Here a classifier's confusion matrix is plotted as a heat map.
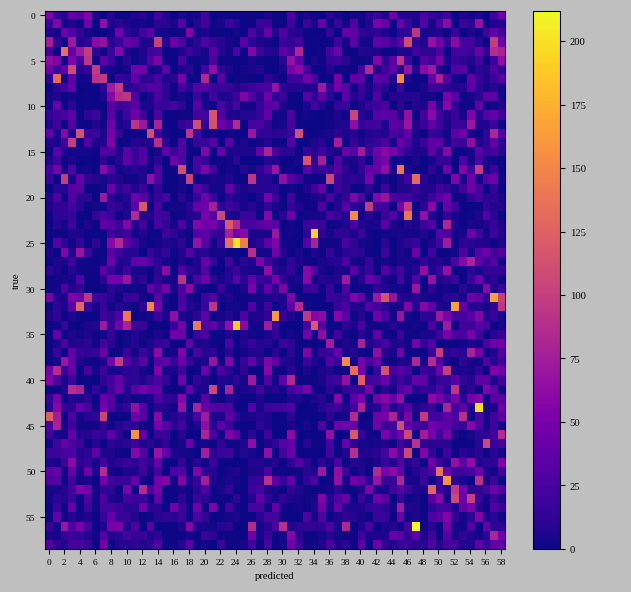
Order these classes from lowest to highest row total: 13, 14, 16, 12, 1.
16, 1, 14, 13, 12
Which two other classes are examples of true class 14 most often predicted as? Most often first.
3, 37
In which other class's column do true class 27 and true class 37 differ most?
50
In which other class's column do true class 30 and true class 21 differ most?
12
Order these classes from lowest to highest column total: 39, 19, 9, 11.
9, 19, 11, 39
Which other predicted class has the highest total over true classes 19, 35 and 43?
55
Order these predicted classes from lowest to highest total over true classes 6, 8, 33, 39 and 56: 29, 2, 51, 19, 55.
19, 55, 2, 51, 29
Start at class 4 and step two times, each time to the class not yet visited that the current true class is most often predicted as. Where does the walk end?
47
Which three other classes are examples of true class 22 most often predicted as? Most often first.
39, 46, 11
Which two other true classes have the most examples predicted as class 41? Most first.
21, 6
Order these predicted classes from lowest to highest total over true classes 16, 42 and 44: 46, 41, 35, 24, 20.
41, 24, 46, 35, 20
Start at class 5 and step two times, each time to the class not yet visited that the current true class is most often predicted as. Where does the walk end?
1
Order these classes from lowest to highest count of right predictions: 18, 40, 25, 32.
32, 18, 40, 25
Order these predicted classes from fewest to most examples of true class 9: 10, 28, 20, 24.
20, 24, 28, 10
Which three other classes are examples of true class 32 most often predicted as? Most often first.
52, 13, 4
